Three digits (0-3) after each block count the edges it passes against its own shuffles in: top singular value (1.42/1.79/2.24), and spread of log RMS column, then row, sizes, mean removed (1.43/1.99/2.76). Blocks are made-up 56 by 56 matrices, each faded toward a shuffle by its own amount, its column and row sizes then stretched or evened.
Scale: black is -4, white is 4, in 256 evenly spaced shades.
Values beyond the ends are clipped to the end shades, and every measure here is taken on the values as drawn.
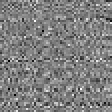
3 0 2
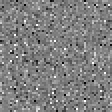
0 2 0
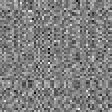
3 2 0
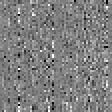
2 3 0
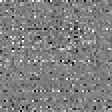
0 1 3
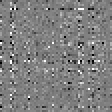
2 3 2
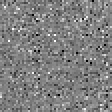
0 1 1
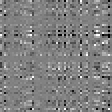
3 3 3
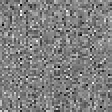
2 1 0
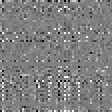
3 2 3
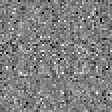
2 0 1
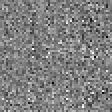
0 2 1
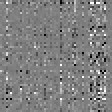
2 3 2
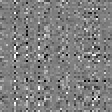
3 3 2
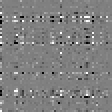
3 2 3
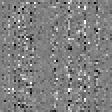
0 3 1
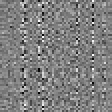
3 3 0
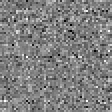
1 0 2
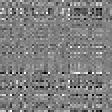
3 2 3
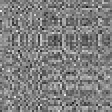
3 2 1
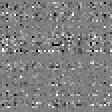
0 2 3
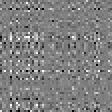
3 3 3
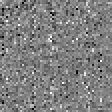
0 2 0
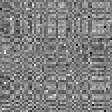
3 0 1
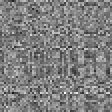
3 0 2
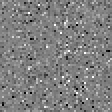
0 1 0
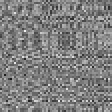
3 0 2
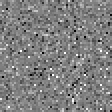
0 0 0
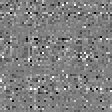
1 1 3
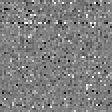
0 0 2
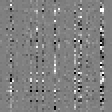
2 3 1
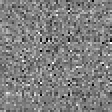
2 1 1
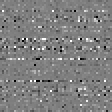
1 1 3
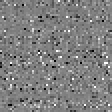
0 0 2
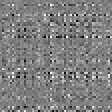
3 2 3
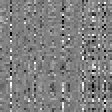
3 3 0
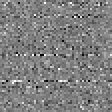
2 0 2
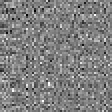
3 2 0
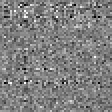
2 1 2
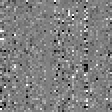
1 3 1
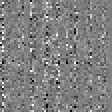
1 3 1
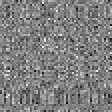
3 1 1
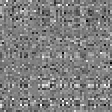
3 0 2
